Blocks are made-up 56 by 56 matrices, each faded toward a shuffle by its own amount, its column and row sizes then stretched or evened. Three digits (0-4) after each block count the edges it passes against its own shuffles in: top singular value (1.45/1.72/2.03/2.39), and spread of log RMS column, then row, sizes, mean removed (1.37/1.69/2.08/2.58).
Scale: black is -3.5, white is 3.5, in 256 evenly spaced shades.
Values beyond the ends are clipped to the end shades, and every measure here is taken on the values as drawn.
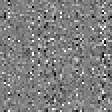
2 4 1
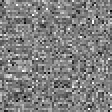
3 1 0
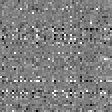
3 2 4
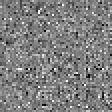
1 1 1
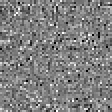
2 0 2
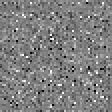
0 2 2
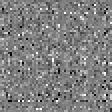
2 3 3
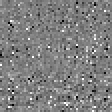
0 3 2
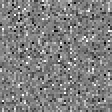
1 2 0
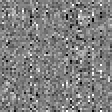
1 4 0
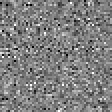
1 1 2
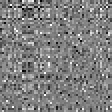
4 2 2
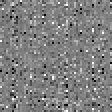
1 4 0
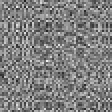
4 3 2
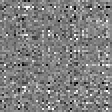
2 3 3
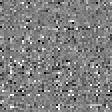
1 2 4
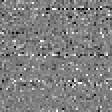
2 0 4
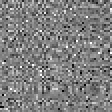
4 0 1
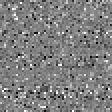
0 0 3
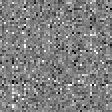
2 2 1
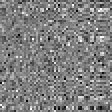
4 2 2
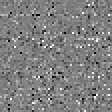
2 2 2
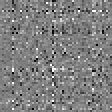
3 3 2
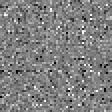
0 1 2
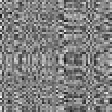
4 4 2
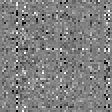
2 4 2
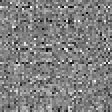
3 1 3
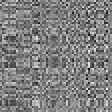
4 4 1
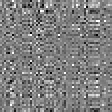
4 4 3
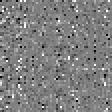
0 4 1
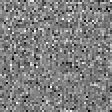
2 0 1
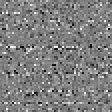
2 0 4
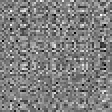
4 3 2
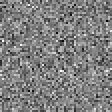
2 1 0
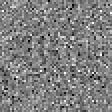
2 0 0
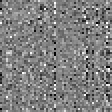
3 4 1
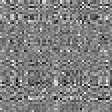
4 2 4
